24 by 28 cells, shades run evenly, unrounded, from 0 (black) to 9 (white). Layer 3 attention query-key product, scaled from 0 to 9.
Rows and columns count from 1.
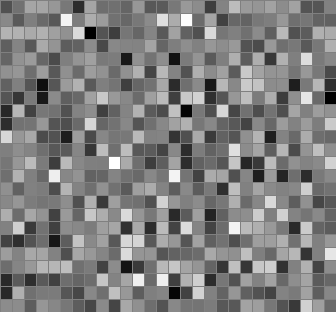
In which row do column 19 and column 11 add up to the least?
21
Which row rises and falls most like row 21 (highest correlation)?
16
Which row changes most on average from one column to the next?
18
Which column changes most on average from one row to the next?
15
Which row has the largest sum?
20
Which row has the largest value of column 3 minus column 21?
13
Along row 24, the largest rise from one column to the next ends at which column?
26
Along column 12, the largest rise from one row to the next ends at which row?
22
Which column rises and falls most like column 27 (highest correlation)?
7
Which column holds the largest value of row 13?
10
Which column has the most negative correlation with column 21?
28
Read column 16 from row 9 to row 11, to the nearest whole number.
0 6 3
